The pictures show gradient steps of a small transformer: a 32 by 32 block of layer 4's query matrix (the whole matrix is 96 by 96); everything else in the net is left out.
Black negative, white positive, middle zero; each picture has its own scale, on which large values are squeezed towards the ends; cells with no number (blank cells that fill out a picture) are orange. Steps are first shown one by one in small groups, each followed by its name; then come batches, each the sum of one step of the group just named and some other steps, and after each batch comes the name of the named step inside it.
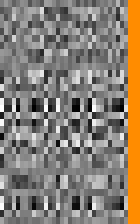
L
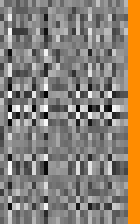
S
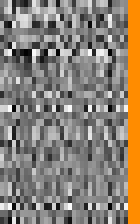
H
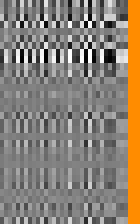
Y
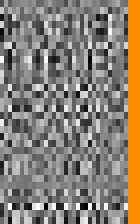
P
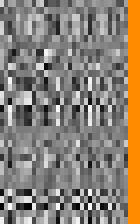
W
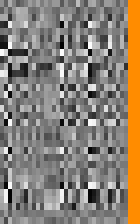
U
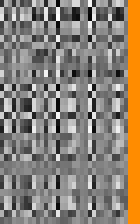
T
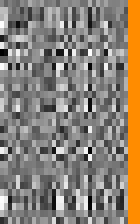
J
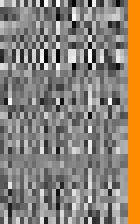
Y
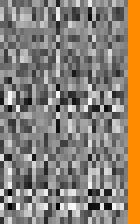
T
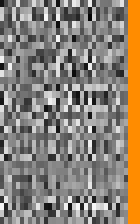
T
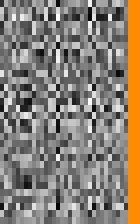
T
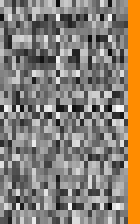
H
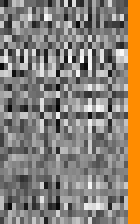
Y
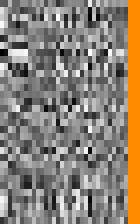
J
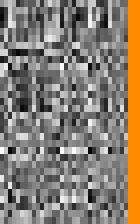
U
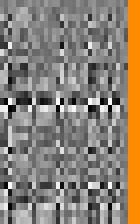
U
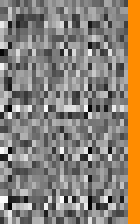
J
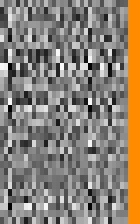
U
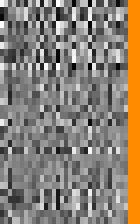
P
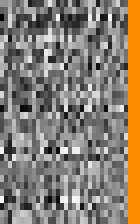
P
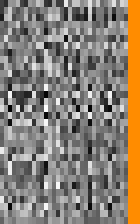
S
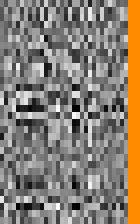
L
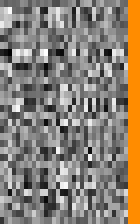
J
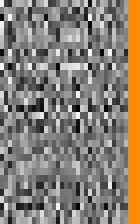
W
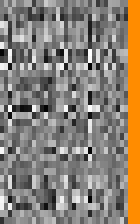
J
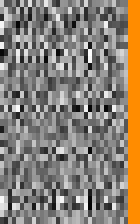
J
